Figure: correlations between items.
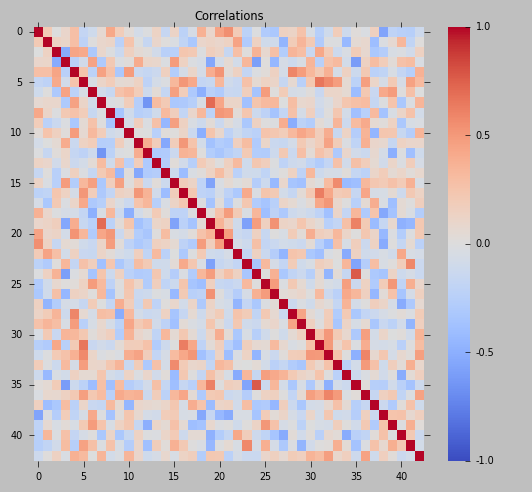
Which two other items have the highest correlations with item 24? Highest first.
35, 19
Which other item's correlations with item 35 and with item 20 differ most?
8
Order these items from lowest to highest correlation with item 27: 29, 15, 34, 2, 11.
2, 11, 29, 15, 34
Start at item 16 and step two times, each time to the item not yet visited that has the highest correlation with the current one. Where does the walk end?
5
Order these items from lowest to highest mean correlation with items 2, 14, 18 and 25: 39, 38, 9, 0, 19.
9, 38, 0, 39, 19
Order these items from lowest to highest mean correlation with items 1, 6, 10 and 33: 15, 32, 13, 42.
13, 42, 32, 15
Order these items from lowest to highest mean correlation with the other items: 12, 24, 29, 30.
12, 24, 29, 30
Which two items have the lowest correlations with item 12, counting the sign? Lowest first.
7, 39
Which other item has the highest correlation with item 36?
32
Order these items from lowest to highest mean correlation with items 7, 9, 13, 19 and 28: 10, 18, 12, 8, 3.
12, 3, 8, 18, 10
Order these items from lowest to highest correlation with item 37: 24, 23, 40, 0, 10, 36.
10, 24, 36, 40, 0, 23
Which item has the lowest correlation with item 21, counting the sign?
38
